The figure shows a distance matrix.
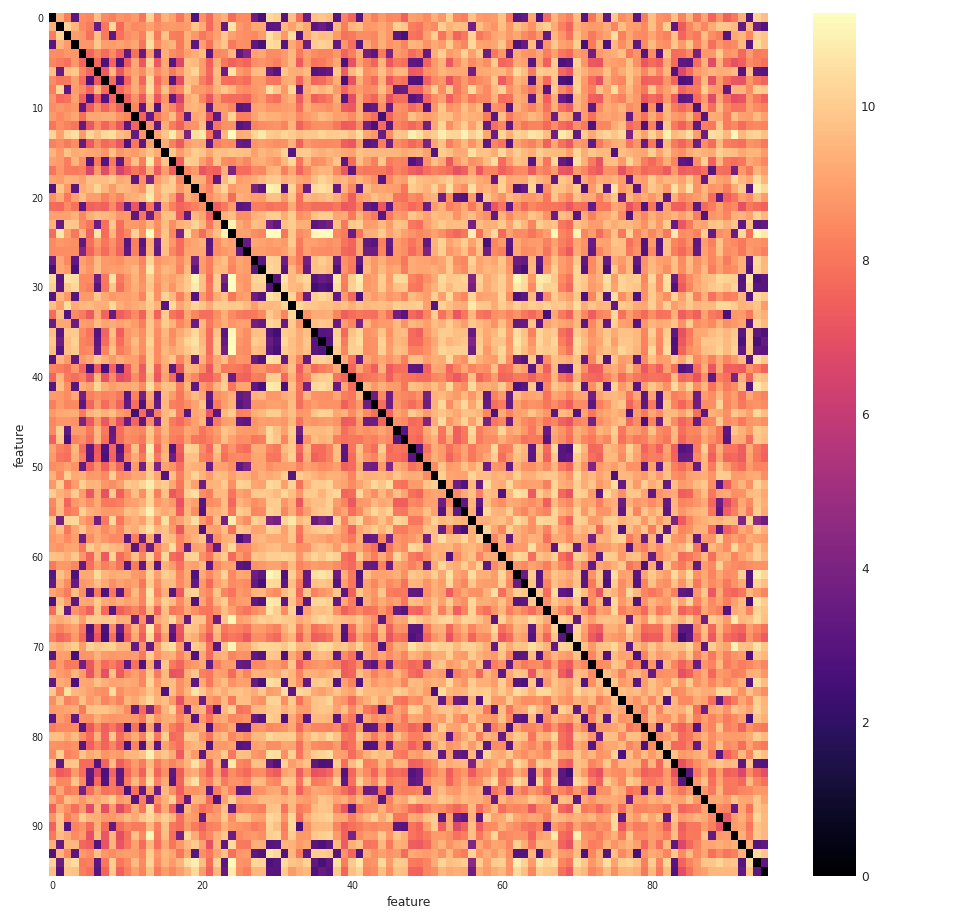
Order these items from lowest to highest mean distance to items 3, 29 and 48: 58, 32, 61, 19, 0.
0, 19, 61, 58, 32
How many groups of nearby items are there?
10
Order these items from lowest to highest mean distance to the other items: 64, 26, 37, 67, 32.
26, 64, 37, 67, 32
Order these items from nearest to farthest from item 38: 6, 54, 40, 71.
71, 40, 54, 6
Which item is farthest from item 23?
24
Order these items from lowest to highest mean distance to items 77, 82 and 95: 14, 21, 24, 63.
21, 14, 63, 24
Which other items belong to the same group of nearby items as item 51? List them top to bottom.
15, 32, 75
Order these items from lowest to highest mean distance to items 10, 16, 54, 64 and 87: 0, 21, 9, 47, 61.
9, 21, 61, 47, 0
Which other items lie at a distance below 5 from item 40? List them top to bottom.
17, 24, 88, 91
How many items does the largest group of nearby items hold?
17
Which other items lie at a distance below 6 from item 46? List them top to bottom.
2, 8, 33, 47, 66, 90
